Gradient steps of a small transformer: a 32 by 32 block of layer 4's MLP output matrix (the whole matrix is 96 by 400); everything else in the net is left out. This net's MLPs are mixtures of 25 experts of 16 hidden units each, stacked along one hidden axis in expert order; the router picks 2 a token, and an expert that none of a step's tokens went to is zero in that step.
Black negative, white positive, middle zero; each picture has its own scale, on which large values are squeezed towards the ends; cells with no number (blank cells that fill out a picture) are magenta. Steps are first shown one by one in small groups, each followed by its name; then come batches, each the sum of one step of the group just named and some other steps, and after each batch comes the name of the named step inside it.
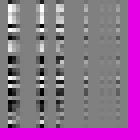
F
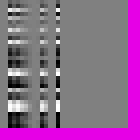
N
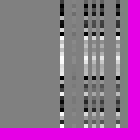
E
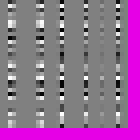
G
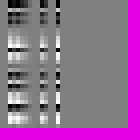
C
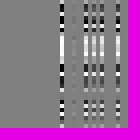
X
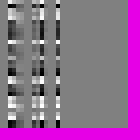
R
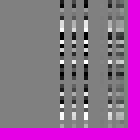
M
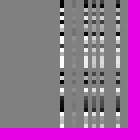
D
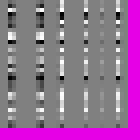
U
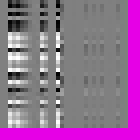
C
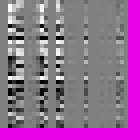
F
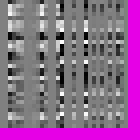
M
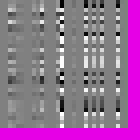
D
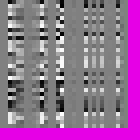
D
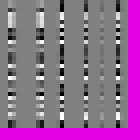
G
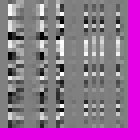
X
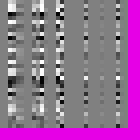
G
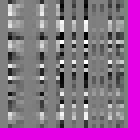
M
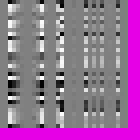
D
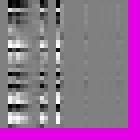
C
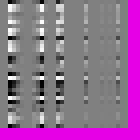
F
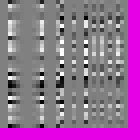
X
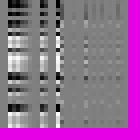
C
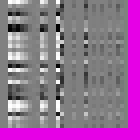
M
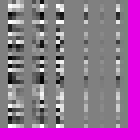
U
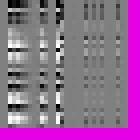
C
